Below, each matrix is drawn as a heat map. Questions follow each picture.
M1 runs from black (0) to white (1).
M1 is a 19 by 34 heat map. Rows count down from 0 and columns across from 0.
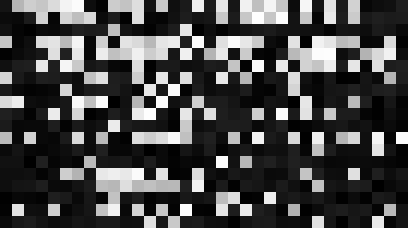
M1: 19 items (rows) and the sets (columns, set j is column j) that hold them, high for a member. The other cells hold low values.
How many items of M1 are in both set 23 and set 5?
3
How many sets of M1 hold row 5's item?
12
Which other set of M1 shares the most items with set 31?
26
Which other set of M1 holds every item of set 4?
11
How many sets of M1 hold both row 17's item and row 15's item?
4
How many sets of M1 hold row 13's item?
3
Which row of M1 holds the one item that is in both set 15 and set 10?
4
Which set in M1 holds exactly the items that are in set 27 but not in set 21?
30
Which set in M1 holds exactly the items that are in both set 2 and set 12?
33
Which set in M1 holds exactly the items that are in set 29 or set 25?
6
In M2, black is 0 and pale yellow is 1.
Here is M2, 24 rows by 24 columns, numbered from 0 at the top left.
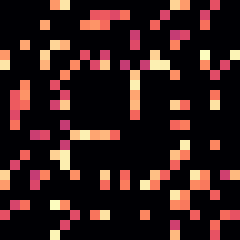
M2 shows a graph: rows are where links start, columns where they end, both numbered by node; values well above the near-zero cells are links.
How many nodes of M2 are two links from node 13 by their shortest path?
7
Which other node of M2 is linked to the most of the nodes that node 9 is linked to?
node 10
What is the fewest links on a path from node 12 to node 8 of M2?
4
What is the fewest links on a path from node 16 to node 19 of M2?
2
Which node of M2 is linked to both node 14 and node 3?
node 18
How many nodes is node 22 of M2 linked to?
3
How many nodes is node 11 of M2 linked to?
2
